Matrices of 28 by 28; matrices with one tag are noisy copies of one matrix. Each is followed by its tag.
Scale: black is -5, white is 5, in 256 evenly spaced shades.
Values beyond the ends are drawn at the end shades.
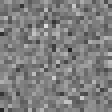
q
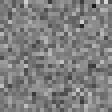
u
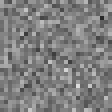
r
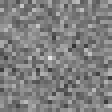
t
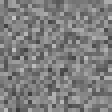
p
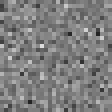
p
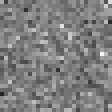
t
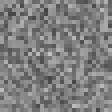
u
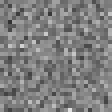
t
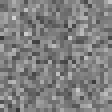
p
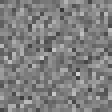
r
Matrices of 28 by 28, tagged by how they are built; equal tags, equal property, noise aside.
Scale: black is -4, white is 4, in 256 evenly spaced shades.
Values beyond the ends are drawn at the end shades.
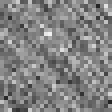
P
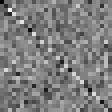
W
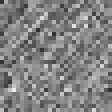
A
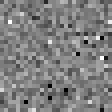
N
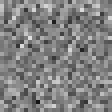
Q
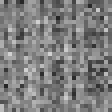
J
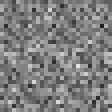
Q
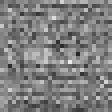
J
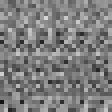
Q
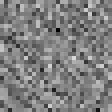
P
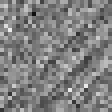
A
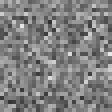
Q
